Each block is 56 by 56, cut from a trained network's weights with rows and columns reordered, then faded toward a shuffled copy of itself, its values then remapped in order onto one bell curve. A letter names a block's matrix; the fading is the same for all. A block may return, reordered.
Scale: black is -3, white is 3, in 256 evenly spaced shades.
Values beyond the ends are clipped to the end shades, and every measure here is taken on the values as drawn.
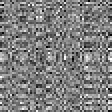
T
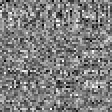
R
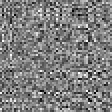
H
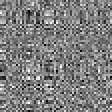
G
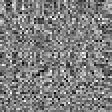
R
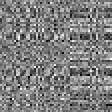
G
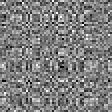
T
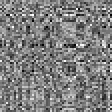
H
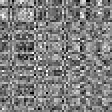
T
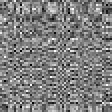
T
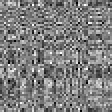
T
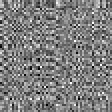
T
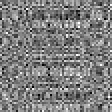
T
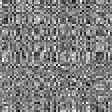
G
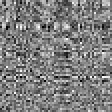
H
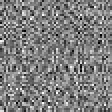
T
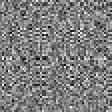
H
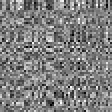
G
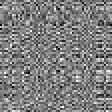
T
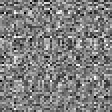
H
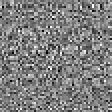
R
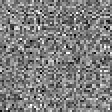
R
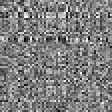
H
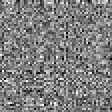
R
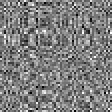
T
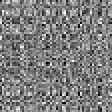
T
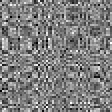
T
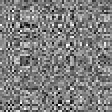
T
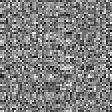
G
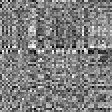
H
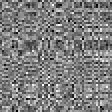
T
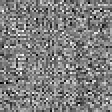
R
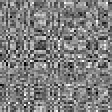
G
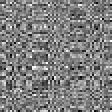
G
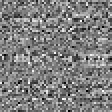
R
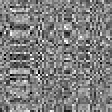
T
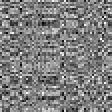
T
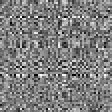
H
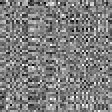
G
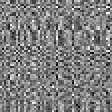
T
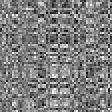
T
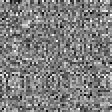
R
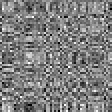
T
